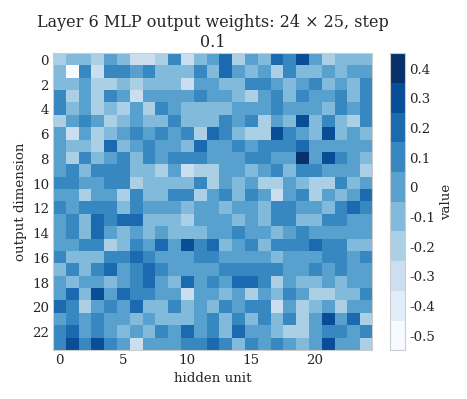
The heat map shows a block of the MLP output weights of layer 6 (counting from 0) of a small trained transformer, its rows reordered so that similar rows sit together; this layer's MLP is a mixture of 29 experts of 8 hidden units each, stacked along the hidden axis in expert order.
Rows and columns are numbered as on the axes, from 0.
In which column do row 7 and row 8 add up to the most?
19
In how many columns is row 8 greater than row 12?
10
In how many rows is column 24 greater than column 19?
12
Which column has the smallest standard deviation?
9
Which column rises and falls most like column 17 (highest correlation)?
20
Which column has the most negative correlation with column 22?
13
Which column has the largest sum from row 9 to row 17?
3
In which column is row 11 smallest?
17
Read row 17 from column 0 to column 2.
-0.1 0.1 -0.1
